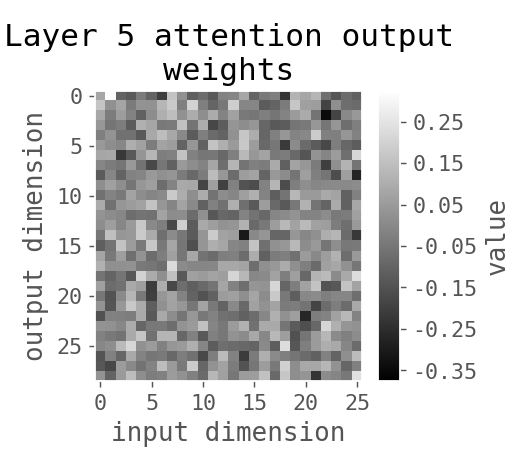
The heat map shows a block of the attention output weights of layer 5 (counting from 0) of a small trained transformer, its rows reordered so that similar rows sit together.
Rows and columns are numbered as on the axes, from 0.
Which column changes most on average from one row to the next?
25
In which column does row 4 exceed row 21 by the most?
21
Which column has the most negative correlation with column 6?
1
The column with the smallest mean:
10
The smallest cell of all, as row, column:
2, 22
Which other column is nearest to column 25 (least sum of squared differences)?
16
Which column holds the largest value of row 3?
8
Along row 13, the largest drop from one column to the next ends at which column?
9
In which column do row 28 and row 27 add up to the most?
18
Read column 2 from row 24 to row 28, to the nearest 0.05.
-0.05 0.15 -0.1 0.05 0.05
